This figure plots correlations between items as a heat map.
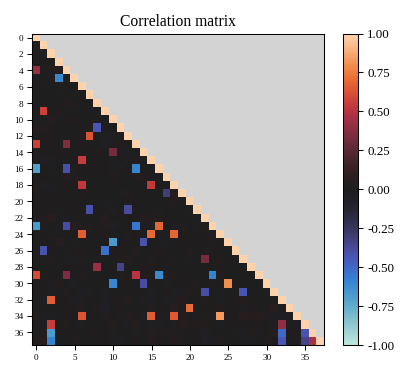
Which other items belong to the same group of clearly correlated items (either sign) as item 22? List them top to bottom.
27, 31
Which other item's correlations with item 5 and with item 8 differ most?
3
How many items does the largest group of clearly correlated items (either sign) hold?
6
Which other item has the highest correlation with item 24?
34
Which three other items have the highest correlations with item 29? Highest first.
0, 13, 4
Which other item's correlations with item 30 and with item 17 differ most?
25
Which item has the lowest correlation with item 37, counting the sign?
2
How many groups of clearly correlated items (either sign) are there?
11
